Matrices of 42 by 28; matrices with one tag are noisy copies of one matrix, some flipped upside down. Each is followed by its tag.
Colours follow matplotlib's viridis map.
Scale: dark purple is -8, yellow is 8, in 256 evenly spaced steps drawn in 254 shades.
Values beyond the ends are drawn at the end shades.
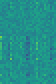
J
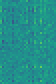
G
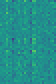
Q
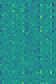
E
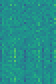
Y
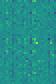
Q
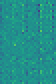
E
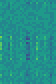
J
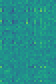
G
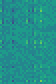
G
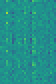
Q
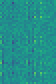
G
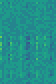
J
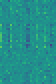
J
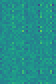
E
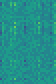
Y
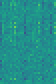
Y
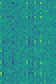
G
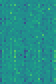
Y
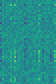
Y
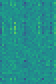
Y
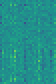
Y
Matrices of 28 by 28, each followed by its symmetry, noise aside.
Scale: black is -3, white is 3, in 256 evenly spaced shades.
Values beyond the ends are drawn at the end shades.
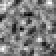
symmetric.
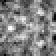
mirrored top to bottom.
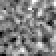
antisymmetric.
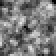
symmetric across the other diagonal.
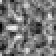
mirrored top to bottom.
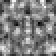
mirrored left to right.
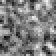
antisymmetric.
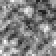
symmetric across the other diagonal.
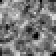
symmetric.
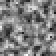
antisymmetric.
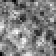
symmetric across the other diagonal.
